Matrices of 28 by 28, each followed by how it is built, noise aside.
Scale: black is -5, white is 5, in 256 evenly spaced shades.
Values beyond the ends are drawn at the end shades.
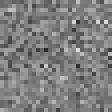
uneven rows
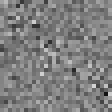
block diagonal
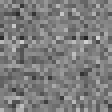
low rank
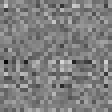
low rank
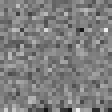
uneven rows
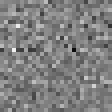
uneven rows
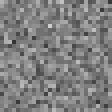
noise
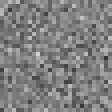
noise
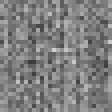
blocks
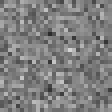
repeating rows
